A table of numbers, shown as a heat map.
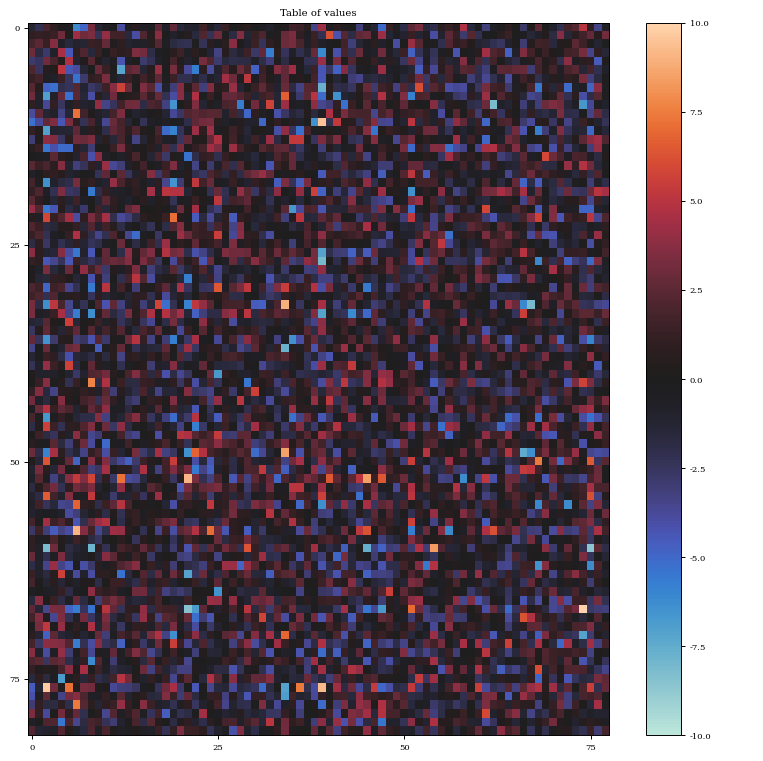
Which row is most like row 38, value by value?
56
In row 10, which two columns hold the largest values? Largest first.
6, 40
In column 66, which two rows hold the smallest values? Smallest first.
49, 32
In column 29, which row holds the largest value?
60
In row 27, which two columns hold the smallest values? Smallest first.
39, 68
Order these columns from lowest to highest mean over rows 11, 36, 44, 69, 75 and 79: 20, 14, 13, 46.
20, 46, 13, 14
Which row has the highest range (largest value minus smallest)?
67
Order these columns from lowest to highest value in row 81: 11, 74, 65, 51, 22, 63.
74, 51, 11, 22, 65, 63
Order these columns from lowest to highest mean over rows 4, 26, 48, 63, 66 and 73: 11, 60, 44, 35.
44, 11, 60, 35
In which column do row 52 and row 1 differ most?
21
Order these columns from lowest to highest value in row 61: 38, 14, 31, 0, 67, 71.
38, 71, 67, 14, 0, 31
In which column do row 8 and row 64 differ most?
51
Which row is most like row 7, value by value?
27
